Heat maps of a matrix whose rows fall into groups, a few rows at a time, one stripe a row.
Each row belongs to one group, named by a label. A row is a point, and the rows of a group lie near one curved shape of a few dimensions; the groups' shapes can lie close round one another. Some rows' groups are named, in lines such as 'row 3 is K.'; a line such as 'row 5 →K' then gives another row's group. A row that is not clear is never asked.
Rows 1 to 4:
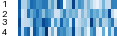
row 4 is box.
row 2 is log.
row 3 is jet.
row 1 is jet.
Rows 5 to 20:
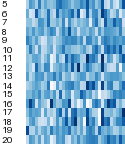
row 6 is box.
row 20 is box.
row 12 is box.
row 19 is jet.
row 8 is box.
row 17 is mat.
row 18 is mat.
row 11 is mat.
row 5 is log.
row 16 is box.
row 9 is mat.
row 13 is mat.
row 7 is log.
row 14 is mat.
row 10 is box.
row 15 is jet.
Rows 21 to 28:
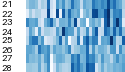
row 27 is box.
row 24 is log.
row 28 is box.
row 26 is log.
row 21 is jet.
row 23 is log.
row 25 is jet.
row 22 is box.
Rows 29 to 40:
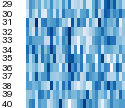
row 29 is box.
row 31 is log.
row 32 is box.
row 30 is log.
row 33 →box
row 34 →box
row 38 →box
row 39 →log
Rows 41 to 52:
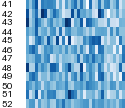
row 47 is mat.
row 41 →log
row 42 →log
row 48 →jet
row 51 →box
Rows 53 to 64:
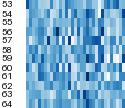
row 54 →mat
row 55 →log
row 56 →log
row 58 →log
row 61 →log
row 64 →log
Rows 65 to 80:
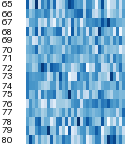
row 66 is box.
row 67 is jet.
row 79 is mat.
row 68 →log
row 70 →log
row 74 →mat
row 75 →box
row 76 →jet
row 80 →box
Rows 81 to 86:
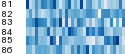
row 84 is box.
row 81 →jet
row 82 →mat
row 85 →mat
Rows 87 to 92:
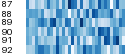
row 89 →jet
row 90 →jet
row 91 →log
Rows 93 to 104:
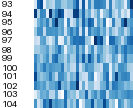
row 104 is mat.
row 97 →mat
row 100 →mat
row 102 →box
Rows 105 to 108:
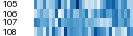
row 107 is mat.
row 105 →box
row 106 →box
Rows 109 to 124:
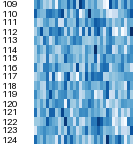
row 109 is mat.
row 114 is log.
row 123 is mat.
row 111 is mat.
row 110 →jet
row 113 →box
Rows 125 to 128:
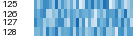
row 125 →mat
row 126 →log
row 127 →box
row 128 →log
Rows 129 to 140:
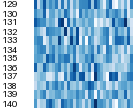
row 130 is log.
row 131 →mat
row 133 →box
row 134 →log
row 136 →jet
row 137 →mat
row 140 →log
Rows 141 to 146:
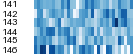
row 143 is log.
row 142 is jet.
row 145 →jet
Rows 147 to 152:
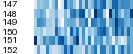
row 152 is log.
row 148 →mat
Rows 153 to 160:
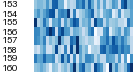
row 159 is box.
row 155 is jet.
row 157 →box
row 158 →box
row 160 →mat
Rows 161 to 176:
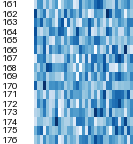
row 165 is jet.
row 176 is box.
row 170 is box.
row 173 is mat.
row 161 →box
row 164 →jet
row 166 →log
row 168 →mat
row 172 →jet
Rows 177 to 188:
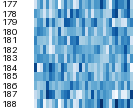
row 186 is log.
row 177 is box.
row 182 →mat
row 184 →log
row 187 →mat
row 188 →box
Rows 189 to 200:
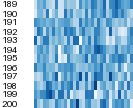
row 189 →jet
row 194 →box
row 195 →jet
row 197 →box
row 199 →mat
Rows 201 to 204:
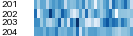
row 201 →log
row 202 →log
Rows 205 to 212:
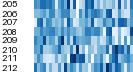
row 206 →log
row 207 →jet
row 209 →box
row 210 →box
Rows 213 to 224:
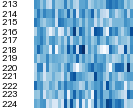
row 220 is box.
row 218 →mat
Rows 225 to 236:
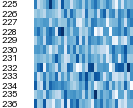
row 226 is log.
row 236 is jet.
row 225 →log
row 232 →box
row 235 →log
